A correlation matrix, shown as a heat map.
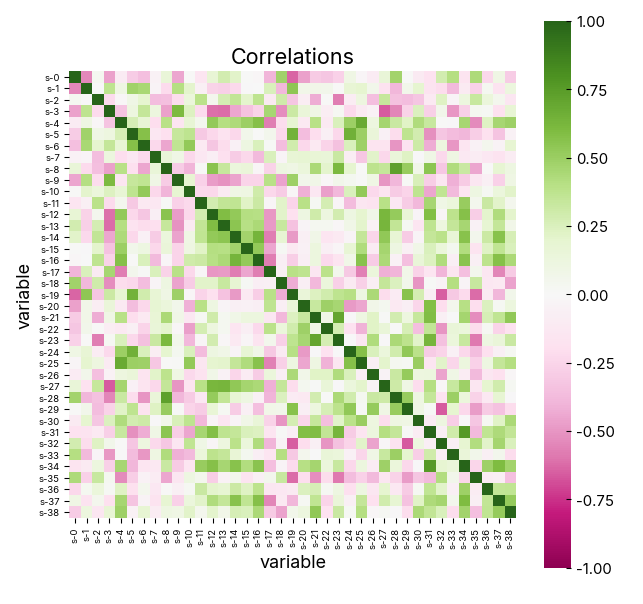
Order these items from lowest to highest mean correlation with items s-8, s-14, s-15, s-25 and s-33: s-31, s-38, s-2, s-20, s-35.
s-35, s-20, s-2, s-38, s-31
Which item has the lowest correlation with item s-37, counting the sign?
s-17
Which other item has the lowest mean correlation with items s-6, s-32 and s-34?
s-29
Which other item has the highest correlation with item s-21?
s-23
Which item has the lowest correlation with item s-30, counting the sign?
s-18
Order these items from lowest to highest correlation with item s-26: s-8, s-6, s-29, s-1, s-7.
s-6, s-1, s-7, s-8, s-29
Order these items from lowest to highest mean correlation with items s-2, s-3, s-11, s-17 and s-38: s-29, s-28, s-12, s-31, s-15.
s-28, s-29, s-12, s-15, s-31
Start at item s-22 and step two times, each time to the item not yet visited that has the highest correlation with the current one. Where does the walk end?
s-31
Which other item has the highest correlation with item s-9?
s-3
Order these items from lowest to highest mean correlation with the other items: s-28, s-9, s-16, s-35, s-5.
s-35, s-9, s-5, s-28, s-16
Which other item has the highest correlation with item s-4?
s-25
